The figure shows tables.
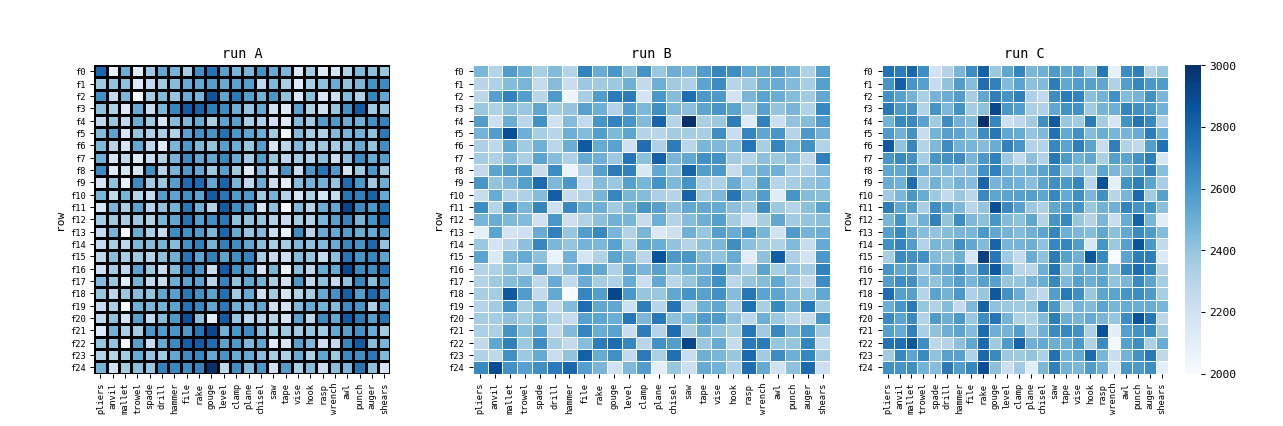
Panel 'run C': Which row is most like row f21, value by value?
f9
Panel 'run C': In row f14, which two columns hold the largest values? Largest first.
punch, gouge
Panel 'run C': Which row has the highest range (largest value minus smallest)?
f15
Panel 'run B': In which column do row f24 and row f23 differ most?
anvil
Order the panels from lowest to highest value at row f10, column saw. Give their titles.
run A, run C, run B
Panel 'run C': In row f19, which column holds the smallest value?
hammer
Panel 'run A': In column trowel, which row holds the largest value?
f9
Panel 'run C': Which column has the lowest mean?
wrench
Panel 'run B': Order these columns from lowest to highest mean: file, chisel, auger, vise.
auger, chisel, file, vise
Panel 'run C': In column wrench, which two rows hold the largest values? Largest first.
f6, f2
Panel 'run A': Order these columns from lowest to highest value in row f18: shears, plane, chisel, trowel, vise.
chisel, vise, trowel, plane, shears
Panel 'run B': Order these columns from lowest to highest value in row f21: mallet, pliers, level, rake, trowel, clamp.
level, pliers, trowel, rake, mallet, clamp
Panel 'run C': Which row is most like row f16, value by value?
f20
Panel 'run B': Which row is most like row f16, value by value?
f3
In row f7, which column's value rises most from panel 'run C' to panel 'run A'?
shears
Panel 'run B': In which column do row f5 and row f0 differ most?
hook
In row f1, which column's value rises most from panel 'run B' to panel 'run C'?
anvil
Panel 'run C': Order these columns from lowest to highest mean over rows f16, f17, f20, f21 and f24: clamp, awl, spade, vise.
clamp, spade, vise, awl
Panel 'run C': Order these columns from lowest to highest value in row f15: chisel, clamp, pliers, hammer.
clamp, pliers, chisel, hammer
